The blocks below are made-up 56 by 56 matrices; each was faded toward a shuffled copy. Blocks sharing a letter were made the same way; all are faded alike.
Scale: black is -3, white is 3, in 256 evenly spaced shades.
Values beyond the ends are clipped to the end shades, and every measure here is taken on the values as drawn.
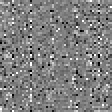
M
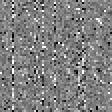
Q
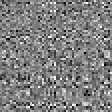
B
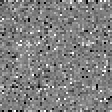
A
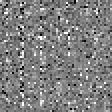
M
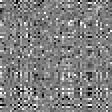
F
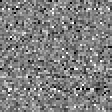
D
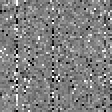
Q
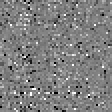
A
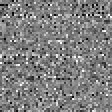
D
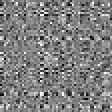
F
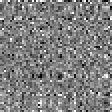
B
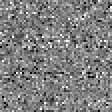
D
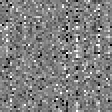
M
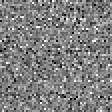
D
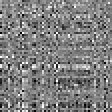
F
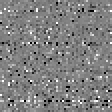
A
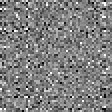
B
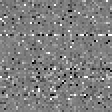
A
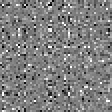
M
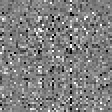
M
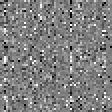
Q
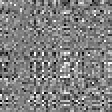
F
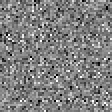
D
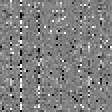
Q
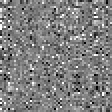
M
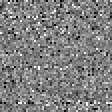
D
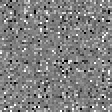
A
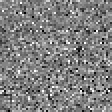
D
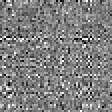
B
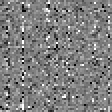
Q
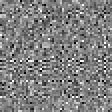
B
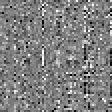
Q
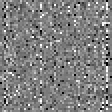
Q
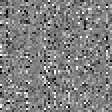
Q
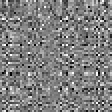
F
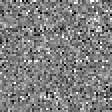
D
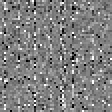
Q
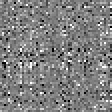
M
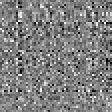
B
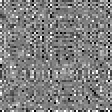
F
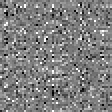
M
